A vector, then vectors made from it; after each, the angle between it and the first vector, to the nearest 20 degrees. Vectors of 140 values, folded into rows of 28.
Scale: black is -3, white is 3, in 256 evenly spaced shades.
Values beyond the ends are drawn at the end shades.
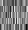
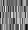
40 degrees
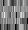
60 degrees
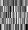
20 degrees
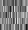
20 degrees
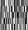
120 degrees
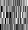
80 degrees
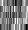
40 degrees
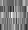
40 degrees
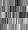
60 degrees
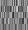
80 degrees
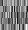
160 degrees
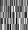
60 degrees
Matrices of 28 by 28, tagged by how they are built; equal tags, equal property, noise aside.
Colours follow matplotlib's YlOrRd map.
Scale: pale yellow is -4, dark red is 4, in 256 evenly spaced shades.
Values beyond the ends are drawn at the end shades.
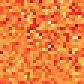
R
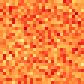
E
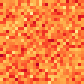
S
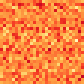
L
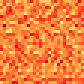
L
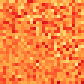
R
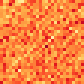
S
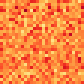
L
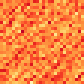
S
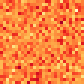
E
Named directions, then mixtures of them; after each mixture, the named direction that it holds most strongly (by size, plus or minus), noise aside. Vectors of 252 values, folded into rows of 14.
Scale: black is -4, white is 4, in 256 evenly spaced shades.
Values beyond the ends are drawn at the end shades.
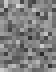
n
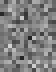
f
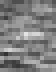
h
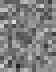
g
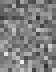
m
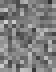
g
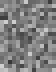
g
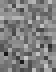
m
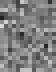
g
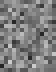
g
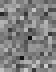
f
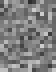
n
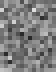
n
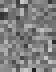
m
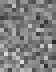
m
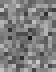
n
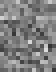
m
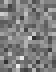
f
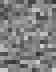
n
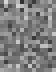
n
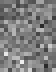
m
